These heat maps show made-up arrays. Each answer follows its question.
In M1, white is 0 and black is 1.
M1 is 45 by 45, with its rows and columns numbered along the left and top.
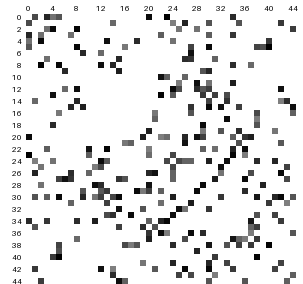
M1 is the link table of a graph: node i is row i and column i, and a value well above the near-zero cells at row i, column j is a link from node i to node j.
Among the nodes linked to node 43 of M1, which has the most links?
node 27
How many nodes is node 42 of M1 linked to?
8
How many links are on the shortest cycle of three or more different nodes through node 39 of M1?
5
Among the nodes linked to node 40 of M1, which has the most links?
node 38
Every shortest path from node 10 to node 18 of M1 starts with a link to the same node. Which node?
node 22
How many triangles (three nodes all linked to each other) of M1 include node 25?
1
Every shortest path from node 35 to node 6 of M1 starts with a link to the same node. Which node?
node 15
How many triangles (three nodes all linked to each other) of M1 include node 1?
6
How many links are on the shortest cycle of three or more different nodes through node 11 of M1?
4
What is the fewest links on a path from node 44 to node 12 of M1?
2
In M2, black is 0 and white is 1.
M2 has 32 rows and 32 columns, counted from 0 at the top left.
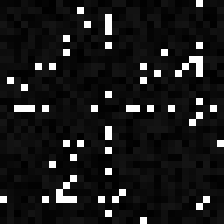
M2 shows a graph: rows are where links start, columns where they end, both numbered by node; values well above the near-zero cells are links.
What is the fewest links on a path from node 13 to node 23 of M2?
6
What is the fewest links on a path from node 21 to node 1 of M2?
7
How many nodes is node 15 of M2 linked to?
10
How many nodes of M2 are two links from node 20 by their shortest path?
5
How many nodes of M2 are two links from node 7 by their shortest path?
4
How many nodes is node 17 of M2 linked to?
1
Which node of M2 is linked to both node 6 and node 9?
node 28
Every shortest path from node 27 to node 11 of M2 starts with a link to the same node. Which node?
node 8
